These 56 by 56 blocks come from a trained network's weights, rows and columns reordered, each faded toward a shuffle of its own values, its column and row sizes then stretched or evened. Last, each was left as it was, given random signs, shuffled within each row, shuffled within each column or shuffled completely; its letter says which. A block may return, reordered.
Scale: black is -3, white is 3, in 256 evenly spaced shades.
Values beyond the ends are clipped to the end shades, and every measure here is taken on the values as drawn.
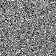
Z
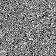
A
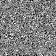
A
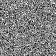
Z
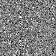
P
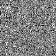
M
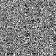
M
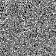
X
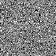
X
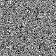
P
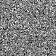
Z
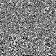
M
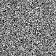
P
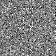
P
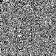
M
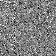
P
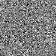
X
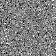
P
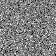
Z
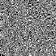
M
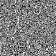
X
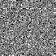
M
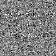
X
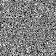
A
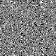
X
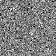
A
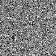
P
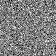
Z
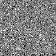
X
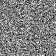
Z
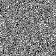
P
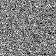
A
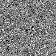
P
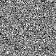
X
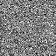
A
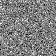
Z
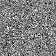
X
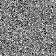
P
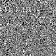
M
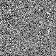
P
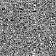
M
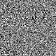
X
